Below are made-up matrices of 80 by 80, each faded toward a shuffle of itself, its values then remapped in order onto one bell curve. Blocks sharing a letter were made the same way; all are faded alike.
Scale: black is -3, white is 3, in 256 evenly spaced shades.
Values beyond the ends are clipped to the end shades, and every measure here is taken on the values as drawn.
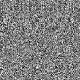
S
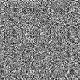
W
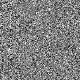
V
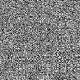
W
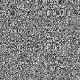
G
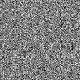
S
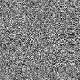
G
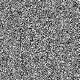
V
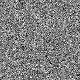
V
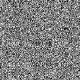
G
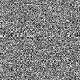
S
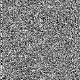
V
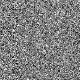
V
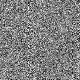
V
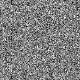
V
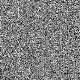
V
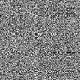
G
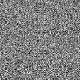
W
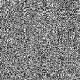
S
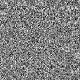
G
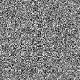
S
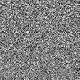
G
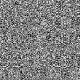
G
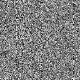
V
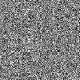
W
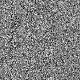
V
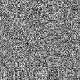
G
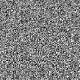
G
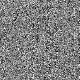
V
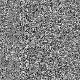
V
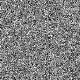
V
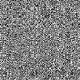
W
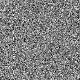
V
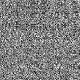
G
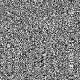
S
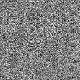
S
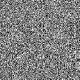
S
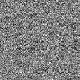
G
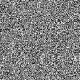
S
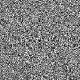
G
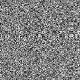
G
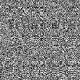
W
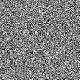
S
